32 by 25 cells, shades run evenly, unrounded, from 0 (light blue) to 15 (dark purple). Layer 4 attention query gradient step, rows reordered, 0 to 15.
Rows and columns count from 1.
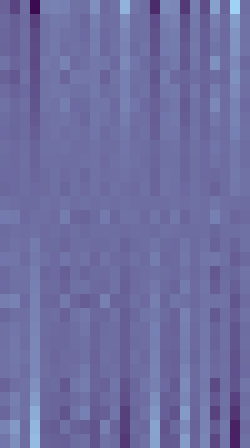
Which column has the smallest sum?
4
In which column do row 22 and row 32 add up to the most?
24
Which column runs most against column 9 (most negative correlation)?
11
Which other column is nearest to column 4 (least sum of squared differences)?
16
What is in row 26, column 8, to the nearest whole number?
8
